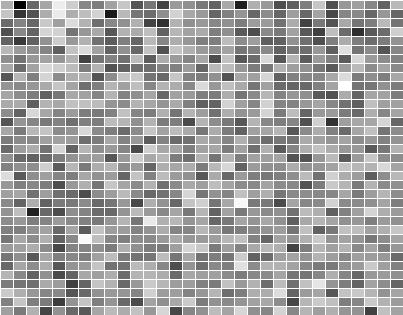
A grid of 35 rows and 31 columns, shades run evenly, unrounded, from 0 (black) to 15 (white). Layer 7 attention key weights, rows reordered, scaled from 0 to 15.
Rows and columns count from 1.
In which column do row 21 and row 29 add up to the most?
9
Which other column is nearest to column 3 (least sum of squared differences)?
17
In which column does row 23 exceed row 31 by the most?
19
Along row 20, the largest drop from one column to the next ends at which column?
2
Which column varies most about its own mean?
5
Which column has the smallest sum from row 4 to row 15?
24
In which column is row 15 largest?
7
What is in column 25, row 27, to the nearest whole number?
12
